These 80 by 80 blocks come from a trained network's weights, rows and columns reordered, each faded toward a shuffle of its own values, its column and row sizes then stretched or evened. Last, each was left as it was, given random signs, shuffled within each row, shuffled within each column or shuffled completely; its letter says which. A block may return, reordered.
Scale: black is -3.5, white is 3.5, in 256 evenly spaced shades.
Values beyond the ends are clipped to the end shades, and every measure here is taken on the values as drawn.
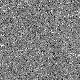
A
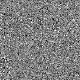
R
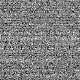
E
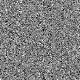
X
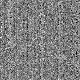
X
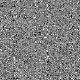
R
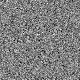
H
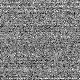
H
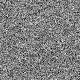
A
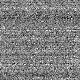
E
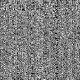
E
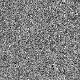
X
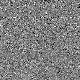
H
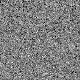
H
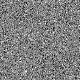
X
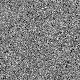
A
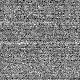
H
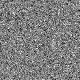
A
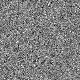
A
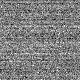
H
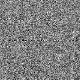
R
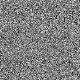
R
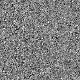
X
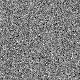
A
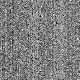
X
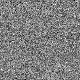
H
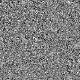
R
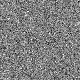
A
